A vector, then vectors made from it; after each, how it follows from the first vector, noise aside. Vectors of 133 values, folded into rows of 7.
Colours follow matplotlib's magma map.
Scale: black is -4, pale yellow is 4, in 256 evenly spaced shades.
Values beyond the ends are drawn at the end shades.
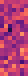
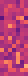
wrapped around, negated, partly zeroed.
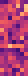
wrapped around, negated.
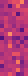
wrapped around, negated, partly zeroed.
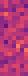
reversed, negated, shrunk.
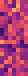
wrapped around, negated.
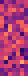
negated.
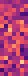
negated.
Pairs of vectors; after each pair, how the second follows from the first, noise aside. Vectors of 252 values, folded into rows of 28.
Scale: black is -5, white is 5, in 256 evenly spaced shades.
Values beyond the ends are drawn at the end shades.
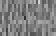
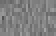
wrapped around, negated, shrunk.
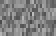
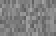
wrapped around, negated, shrunk.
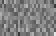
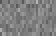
reversed, negated, shrunk.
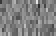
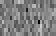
wrapped around, negated.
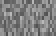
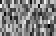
wrapped around, negated, scaled up.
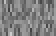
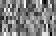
reversed, negated, scaled up.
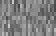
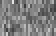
copied.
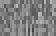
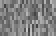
copied.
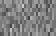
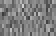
copied.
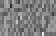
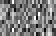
reversed, scaled up.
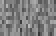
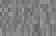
wrapped around, negated, shrunk.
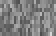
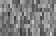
copied.
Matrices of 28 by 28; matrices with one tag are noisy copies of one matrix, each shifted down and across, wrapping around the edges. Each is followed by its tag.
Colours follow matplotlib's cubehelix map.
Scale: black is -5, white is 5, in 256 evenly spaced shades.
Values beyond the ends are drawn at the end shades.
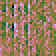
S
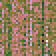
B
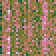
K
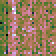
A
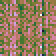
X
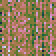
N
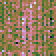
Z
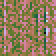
S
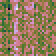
A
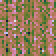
K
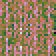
N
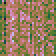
A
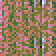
S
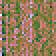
X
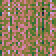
N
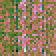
A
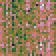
Z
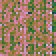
X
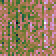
Z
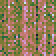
K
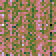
K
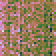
A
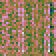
X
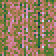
B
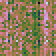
A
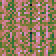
K
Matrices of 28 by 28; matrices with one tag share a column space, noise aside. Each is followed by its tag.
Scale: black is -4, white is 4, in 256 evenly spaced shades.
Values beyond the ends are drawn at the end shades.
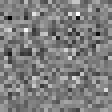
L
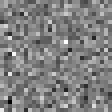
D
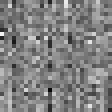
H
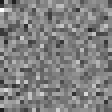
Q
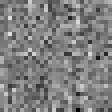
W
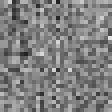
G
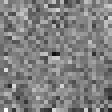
W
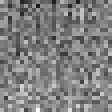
G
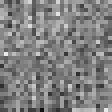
W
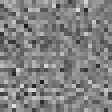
Q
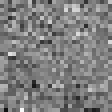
W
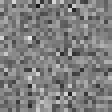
G
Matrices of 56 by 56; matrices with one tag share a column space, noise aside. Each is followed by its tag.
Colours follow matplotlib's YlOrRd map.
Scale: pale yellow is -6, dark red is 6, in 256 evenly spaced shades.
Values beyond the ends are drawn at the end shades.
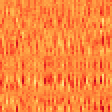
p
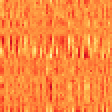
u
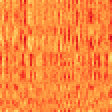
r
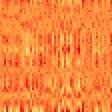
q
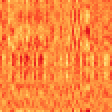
r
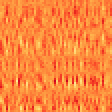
p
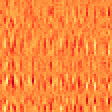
p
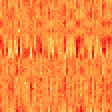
u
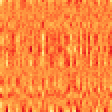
q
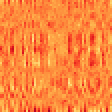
q
